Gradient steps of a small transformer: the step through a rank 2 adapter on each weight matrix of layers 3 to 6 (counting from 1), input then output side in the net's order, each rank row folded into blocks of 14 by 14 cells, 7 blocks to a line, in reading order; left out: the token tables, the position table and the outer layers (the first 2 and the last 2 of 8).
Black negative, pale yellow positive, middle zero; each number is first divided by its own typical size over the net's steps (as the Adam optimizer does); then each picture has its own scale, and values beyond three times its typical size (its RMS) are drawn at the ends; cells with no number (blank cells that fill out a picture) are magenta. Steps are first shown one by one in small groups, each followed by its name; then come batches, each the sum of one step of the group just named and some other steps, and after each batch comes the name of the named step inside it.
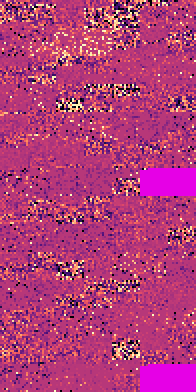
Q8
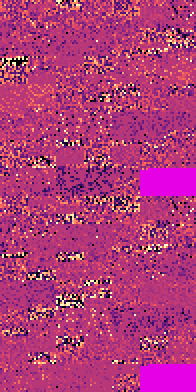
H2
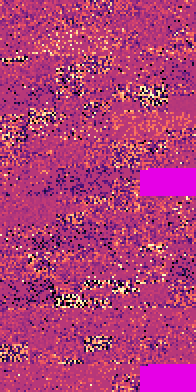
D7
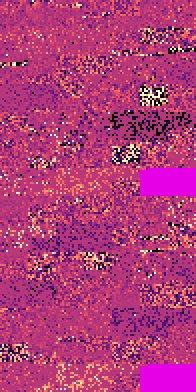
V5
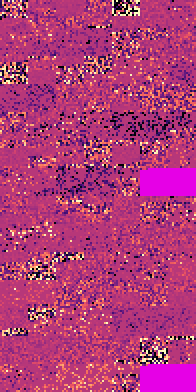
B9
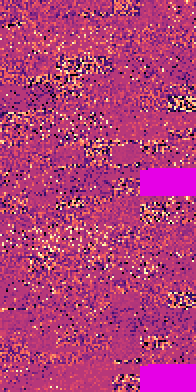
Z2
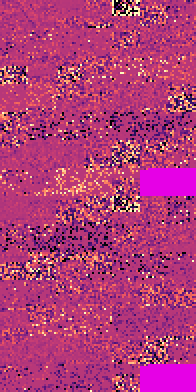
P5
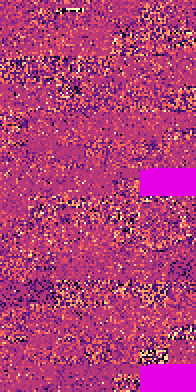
D7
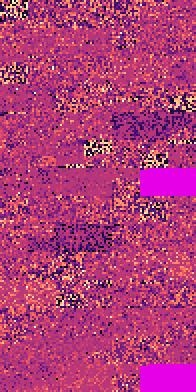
B9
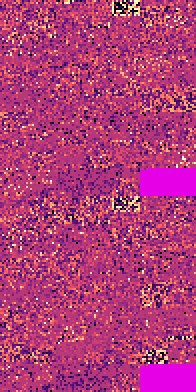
P5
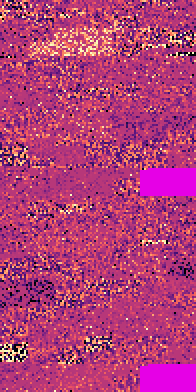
Q8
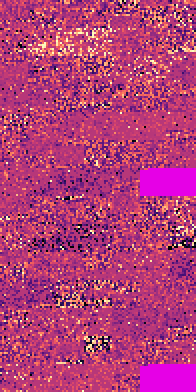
D7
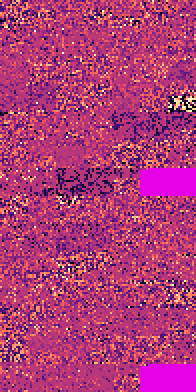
Z2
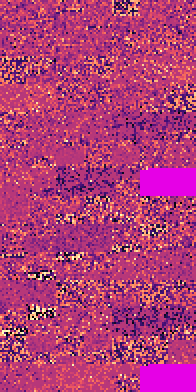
H2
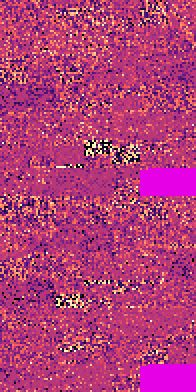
D7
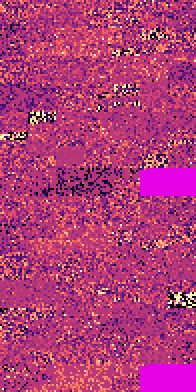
Q8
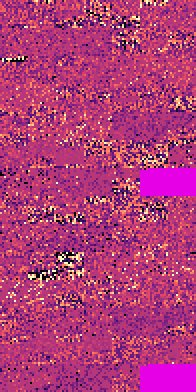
H2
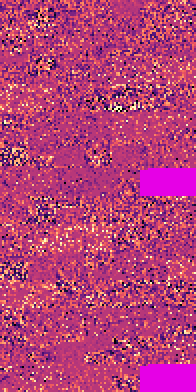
Z2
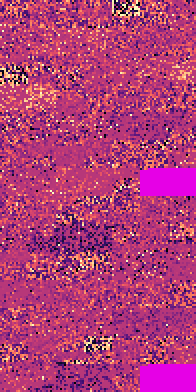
P5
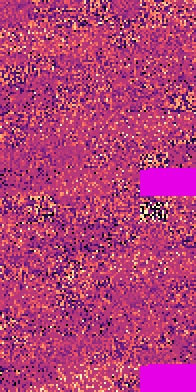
Z2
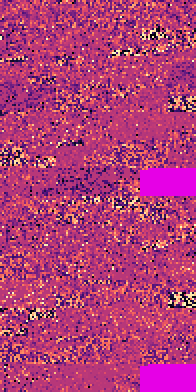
D7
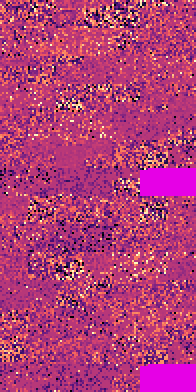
Q8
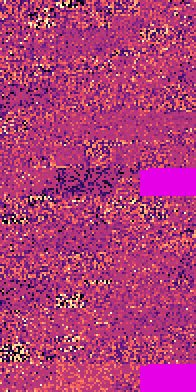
Z2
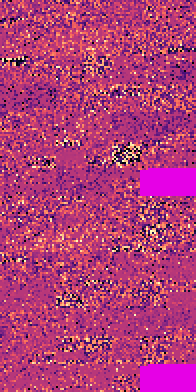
H2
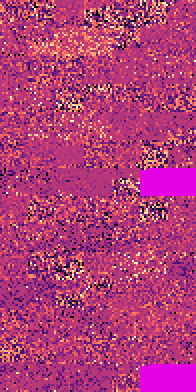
Q8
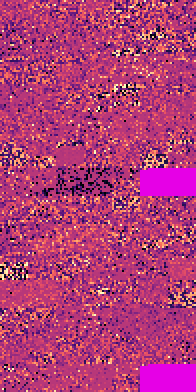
Q8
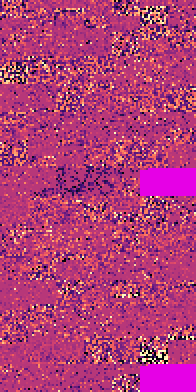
B9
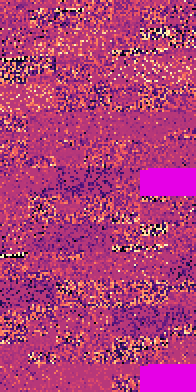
H2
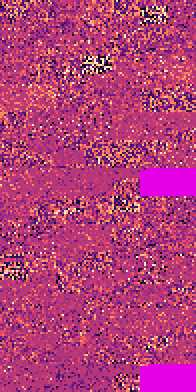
P5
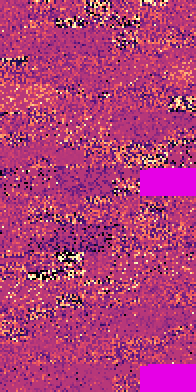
H2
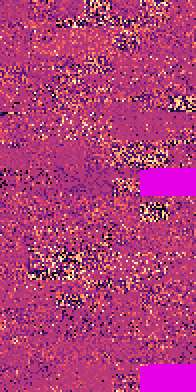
Z2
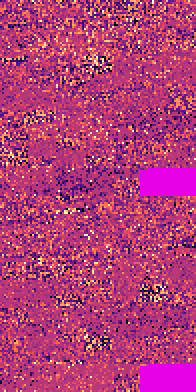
H2
